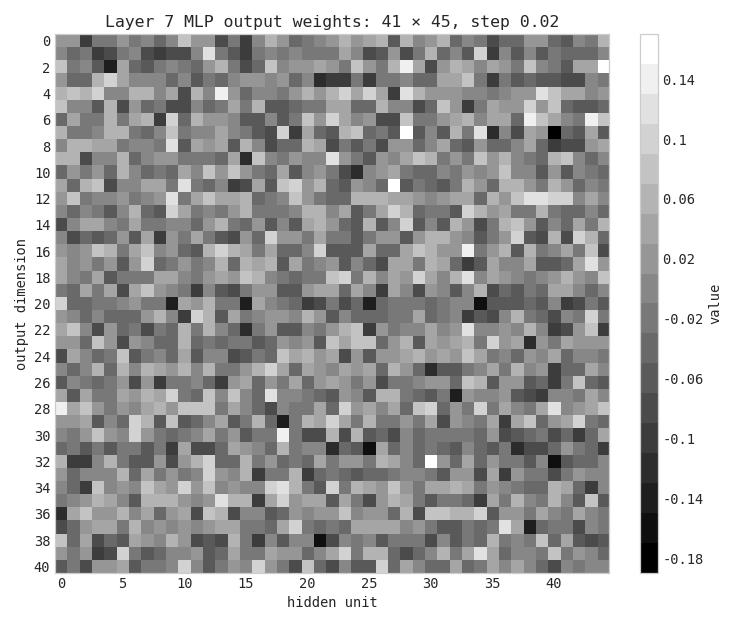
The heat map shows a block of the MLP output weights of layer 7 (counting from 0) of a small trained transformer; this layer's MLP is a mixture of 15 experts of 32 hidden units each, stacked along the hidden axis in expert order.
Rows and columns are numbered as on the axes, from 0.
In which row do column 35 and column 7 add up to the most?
17
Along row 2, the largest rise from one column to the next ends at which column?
5
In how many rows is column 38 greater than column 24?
15
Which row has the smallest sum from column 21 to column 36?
20
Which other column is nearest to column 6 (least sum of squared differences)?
2
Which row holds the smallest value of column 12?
31
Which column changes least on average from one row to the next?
36
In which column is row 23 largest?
35
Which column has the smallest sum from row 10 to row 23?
34
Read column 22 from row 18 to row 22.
0.08 0.04 -0.02 -0.06 0.02
